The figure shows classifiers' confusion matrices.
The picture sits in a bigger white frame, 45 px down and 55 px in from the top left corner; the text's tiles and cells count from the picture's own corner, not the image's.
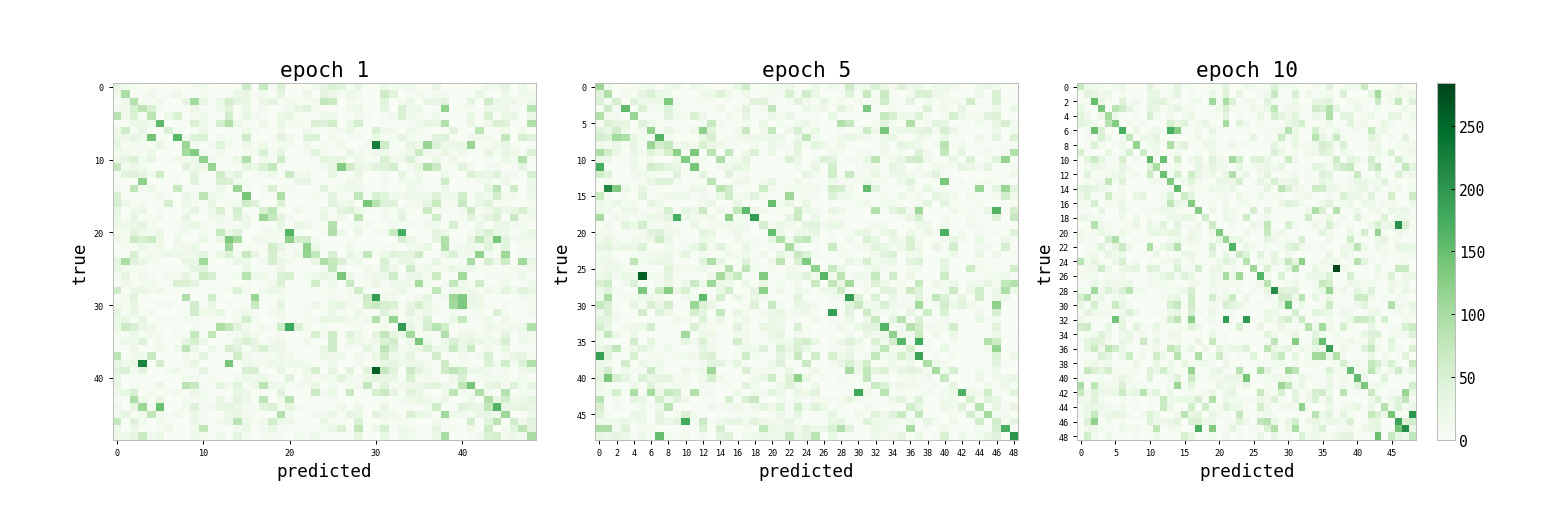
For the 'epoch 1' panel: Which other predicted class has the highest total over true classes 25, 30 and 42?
39
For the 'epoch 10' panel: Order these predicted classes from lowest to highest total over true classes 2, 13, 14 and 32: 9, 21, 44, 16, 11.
9, 11, 44, 16, 21
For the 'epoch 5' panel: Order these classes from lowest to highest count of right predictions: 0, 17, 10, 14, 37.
14, 0, 10, 17, 37
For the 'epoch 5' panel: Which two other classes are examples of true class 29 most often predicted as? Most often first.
12, 1
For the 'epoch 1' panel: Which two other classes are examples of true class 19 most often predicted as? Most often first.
25, 39
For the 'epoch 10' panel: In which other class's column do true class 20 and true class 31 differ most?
43
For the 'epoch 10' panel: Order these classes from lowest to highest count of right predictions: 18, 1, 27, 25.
1, 18, 27, 25
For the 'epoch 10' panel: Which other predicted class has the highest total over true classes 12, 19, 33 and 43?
46
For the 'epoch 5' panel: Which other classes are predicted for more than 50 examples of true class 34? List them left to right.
1, 10, 37
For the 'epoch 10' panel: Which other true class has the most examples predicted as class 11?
47
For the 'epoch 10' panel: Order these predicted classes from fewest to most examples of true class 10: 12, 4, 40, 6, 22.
4, 40, 6, 22, 12
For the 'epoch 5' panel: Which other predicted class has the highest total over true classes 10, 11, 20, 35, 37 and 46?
0
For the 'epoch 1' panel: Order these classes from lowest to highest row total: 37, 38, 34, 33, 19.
19, 37, 34, 38, 33
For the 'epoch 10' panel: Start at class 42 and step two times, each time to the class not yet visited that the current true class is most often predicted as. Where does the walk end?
17
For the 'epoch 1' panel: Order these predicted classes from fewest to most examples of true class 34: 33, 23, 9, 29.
29, 33, 23, 9
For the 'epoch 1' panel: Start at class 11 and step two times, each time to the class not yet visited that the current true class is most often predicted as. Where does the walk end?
40
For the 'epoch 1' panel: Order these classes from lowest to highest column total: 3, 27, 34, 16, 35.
16, 27, 35, 34, 3
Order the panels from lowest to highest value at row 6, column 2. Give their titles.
epoch 1, epoch 5, epoch 10
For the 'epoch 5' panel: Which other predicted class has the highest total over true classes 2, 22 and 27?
8
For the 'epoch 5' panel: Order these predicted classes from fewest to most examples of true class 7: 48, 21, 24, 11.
11, 21, 48, 24
